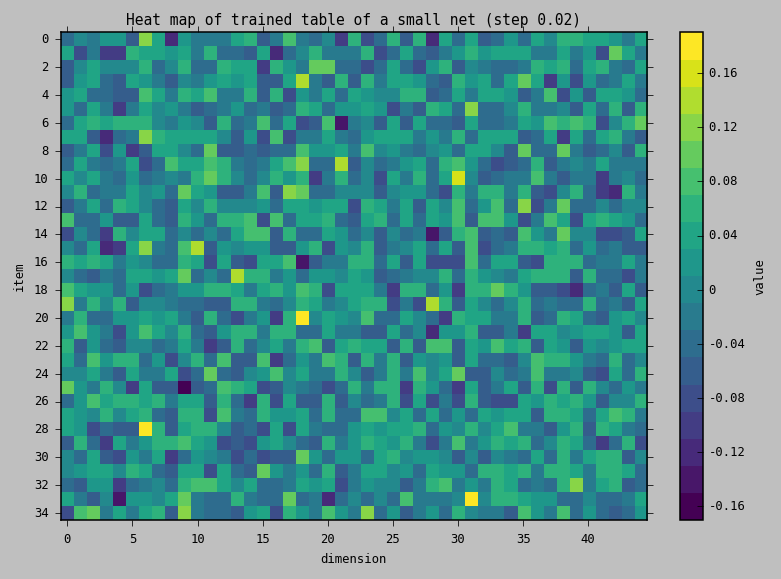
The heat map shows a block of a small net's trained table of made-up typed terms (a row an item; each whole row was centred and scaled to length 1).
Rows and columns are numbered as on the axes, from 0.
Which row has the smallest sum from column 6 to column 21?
25
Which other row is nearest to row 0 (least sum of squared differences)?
21
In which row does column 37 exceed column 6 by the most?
23
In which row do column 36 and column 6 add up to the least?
18
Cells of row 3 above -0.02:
25
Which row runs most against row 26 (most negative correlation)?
13
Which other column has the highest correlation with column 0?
34
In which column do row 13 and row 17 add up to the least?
39
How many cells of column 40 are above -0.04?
23
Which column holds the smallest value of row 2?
15
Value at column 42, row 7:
0.06
